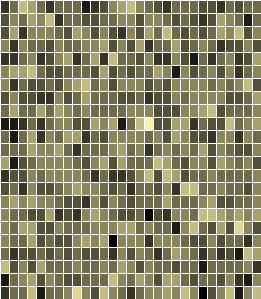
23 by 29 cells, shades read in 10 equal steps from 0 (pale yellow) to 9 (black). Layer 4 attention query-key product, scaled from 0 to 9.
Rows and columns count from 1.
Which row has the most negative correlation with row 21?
8
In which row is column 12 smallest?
23
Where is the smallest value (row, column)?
10, 17
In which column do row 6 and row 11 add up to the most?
27
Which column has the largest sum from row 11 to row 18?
2
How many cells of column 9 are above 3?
18
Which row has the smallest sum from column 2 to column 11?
9
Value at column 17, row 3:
3
